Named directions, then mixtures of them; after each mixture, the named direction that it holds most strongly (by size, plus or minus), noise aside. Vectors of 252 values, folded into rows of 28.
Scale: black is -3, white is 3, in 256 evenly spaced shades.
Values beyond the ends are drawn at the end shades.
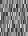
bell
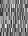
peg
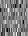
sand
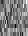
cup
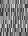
peg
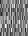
peg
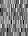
peg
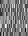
peg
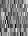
cup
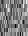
cup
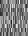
peg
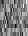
cup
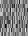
peg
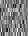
sand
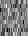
sand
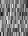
cup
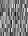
peg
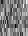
cup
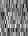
cup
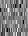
sand
